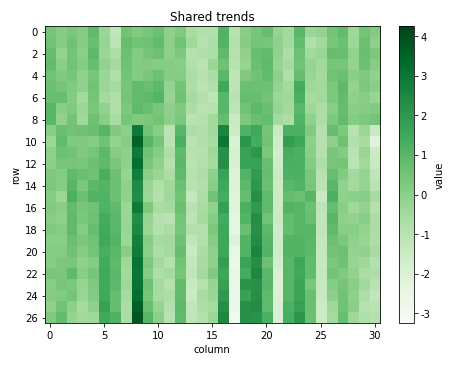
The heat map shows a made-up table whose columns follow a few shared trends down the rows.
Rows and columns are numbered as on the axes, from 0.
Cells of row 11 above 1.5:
4
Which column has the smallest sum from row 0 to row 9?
17
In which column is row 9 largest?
8
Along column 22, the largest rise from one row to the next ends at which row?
9
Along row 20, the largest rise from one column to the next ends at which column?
18
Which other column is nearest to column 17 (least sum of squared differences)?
21
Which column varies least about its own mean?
14
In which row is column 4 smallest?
26
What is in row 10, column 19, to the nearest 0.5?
1.5
